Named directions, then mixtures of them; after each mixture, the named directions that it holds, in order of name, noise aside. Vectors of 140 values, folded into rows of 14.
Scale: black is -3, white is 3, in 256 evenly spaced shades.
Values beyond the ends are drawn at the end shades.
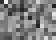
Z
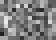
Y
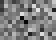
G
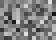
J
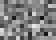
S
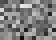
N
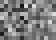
G, Y, Z.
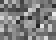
J, Z.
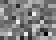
J, N, S.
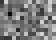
G, J, Z.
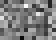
N, Y.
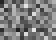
G, J, N.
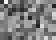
Z.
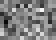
Y.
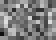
Y.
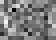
Y.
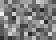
J, S, Y.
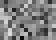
N, S, Y.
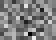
G, J, Y.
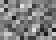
N, S, Z.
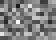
J, N, Y.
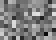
J, N, S.
